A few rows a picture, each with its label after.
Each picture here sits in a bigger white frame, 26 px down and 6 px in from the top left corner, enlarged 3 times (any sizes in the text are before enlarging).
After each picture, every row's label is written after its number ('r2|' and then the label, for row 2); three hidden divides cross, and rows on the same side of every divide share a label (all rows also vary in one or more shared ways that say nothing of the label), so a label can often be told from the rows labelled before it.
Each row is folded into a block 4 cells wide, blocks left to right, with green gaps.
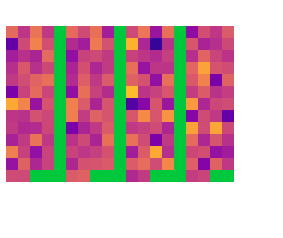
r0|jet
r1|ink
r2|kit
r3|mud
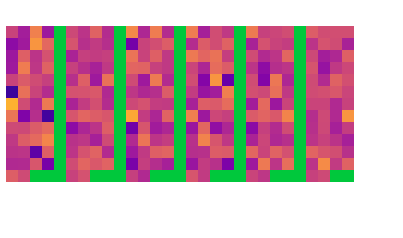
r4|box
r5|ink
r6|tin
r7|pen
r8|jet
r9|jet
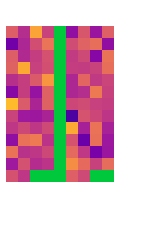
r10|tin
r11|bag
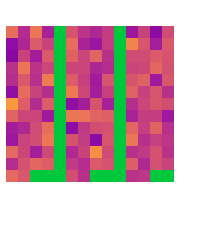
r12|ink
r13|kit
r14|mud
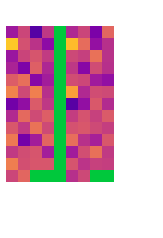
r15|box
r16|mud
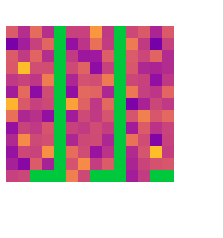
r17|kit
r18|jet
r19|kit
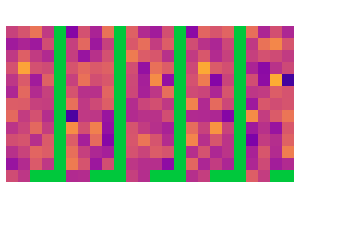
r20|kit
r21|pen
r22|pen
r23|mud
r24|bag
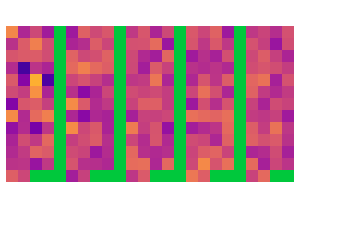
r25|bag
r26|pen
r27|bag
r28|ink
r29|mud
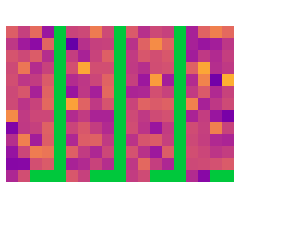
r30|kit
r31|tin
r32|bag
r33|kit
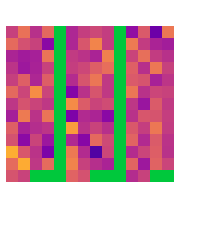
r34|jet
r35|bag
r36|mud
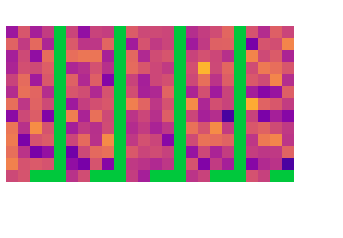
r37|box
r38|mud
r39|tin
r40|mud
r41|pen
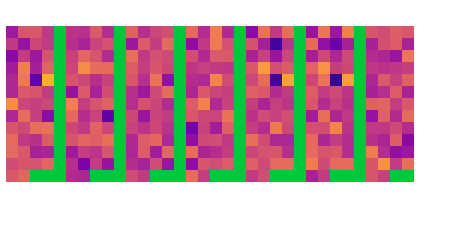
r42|ink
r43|mud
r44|pen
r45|jet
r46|kit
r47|kit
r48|jet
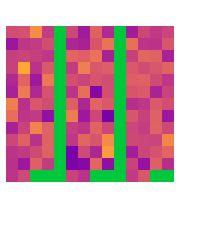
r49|kit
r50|mud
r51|mud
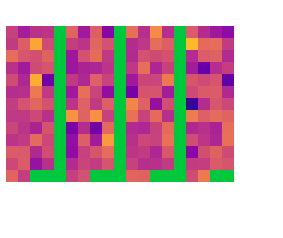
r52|bag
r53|ink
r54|ink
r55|box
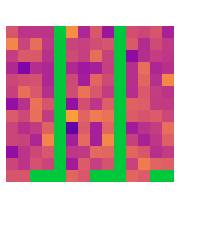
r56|box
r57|ink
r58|ink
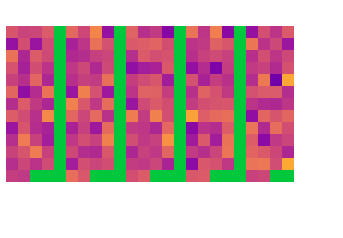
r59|tin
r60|ink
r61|box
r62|ink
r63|ink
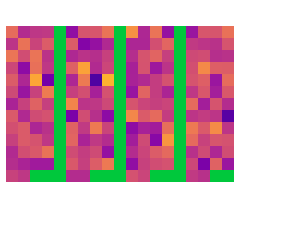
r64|pen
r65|kit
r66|ink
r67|mud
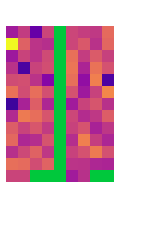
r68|box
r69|pen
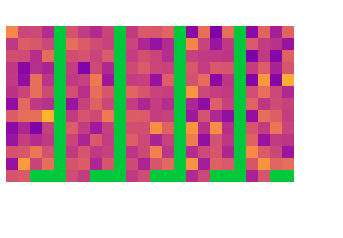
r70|jet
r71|bag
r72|kit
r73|mud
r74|ink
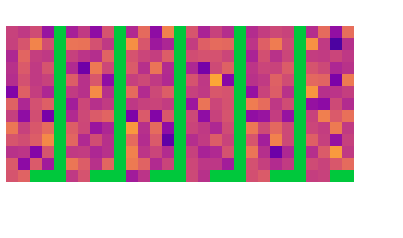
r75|box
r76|bag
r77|pen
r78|bag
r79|bag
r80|kit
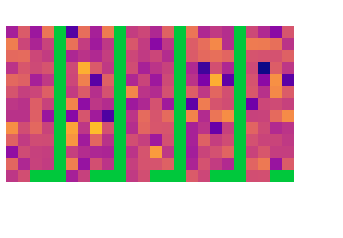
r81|mud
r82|mud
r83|kit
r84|bag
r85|bag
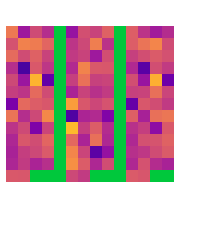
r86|bag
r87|bag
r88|bag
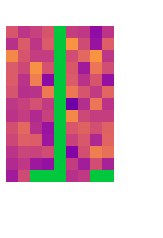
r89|pen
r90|mud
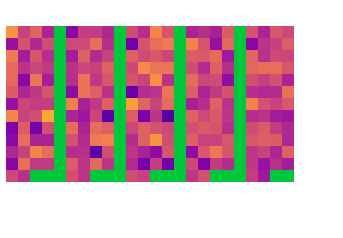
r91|tin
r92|box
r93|pen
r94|mud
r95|pen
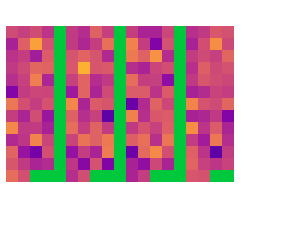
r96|bag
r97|mud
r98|mud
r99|bag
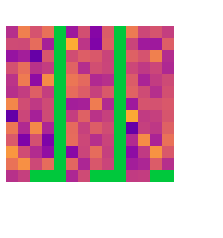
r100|jet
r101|mud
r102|kit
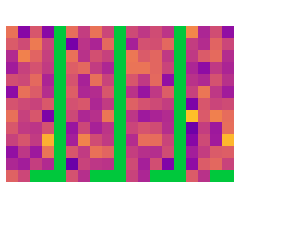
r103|box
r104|tin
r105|pen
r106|ink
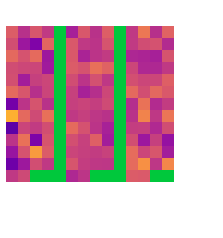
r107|kit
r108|pen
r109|jet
